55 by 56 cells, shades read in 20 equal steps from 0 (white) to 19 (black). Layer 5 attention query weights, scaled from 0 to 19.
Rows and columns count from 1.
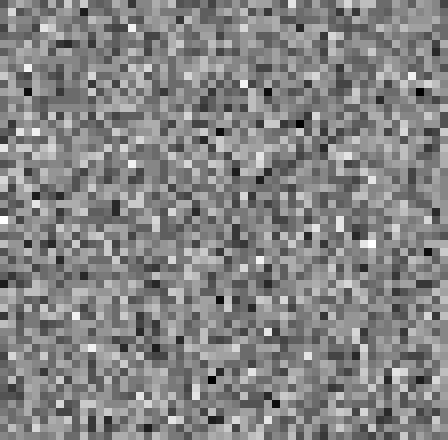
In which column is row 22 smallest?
46
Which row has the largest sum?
12
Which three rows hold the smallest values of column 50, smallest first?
47, 29, 48
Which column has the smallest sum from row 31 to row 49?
56
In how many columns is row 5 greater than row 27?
28
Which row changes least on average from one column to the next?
8
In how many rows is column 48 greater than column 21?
23
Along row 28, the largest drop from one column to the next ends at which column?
43
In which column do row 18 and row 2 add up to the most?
26
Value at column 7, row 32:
5
